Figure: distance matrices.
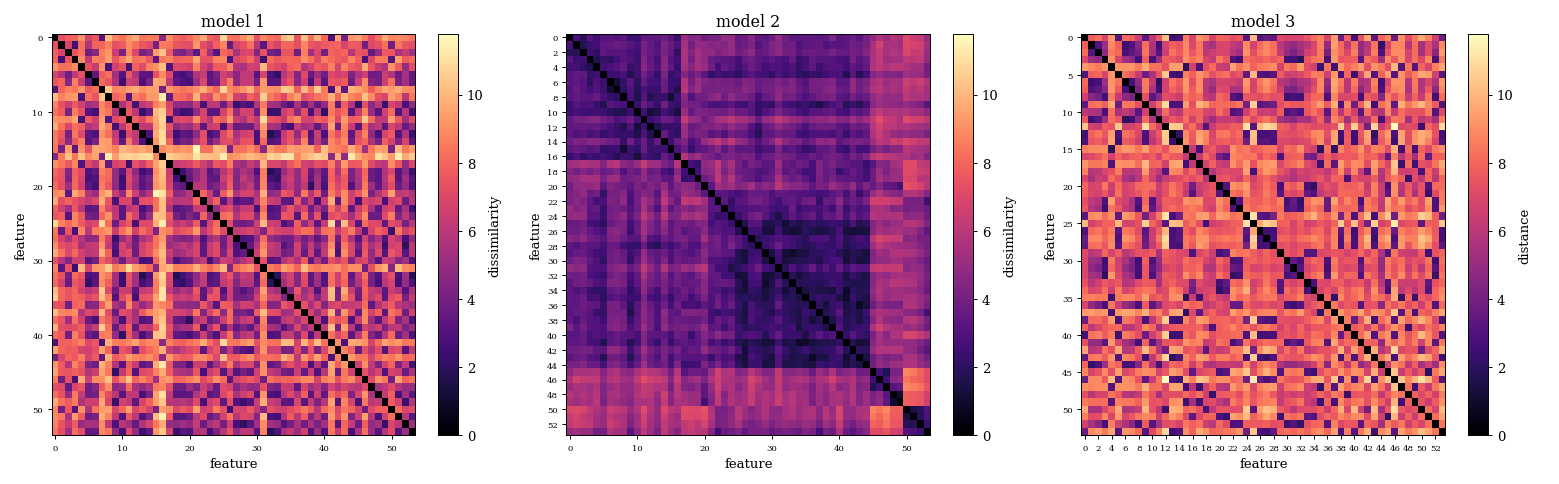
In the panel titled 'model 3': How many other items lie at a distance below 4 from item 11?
5
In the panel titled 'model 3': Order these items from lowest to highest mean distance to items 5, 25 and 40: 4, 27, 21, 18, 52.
27, 18, 52, 21, 4
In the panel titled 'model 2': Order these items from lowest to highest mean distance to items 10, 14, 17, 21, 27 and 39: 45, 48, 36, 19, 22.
36, 19, 22, 45, 48
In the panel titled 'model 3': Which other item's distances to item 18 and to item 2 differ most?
25
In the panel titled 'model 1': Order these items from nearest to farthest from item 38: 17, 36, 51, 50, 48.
48, 51, 36, 17, 50
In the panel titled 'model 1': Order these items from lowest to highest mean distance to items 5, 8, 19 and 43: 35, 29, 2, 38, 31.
38, 2, 29, 35, 31
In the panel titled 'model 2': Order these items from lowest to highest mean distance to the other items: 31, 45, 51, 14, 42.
42, 31, 14, 45, 51
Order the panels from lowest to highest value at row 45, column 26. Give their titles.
model 2, model 1, model 3
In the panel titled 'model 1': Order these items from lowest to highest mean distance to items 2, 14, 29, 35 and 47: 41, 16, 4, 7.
4, 41, 7, 16
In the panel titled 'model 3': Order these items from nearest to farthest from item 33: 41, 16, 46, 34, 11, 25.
34, 16, 11, 25, 41, 46
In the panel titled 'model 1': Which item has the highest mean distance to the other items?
16
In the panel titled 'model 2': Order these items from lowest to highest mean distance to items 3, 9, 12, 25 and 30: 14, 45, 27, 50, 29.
29, 27, 14, 45, 50
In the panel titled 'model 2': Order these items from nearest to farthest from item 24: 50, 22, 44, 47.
22, 44, 50, 47
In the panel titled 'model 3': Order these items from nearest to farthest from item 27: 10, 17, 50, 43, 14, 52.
43, 14, 10, 52, 17, 50
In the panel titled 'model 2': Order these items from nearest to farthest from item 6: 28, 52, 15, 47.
15, 28, 47, 52
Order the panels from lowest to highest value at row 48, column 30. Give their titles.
model 1, model 2, model 3
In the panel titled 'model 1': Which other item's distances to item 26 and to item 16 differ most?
50
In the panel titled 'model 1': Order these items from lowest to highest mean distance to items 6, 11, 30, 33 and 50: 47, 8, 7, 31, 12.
47, 12, 8, 31, 7
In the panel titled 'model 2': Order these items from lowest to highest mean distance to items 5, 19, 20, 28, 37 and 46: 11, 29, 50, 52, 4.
29, 4, 11, 52, 50
